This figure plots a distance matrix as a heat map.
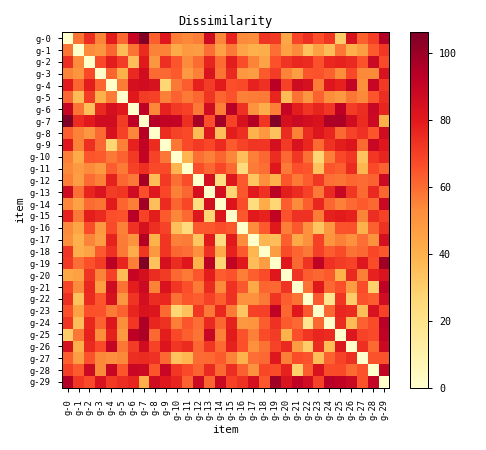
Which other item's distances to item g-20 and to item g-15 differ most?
g-13
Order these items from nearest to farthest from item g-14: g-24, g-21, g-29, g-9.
g-21, g-24, g-9, g-29
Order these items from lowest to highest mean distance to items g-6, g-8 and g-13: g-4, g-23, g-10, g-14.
g-14, g-10, g-23, g-4
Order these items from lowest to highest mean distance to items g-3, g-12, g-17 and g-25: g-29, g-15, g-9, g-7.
g-9, g-15, g-29, g-7
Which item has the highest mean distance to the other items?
g-7
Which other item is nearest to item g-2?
g-6
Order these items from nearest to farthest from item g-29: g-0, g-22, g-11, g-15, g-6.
g-11, g-15, g-6, g-22, g-0
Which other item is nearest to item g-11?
g-16
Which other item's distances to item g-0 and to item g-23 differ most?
g-25
